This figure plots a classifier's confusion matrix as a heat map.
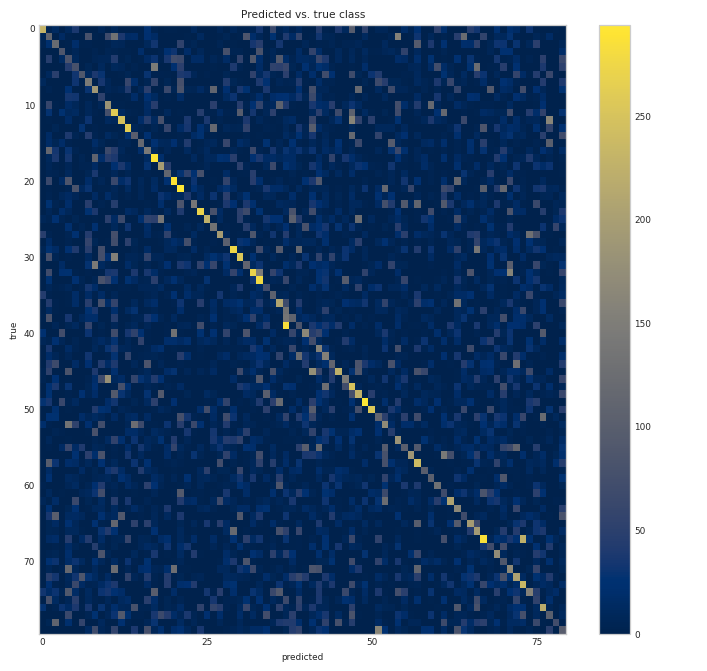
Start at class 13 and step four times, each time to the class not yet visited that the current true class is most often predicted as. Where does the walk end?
63
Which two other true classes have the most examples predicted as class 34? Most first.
48, 77
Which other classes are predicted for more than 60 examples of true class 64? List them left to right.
2, 12, 30, 79
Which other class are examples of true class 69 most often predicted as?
9
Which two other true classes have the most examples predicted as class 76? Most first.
51, 40
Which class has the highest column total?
11
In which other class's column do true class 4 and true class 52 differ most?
14
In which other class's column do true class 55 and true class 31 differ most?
8
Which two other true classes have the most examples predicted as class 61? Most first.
56, 11
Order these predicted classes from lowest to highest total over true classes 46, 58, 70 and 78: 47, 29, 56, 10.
56, 29, 47, 10
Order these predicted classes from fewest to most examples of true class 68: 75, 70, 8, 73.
73, 75, 8, 70
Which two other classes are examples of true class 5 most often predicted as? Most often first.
17, 66
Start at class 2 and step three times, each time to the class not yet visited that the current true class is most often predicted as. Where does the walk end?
54
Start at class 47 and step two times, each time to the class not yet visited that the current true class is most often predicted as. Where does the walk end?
39
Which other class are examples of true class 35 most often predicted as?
74
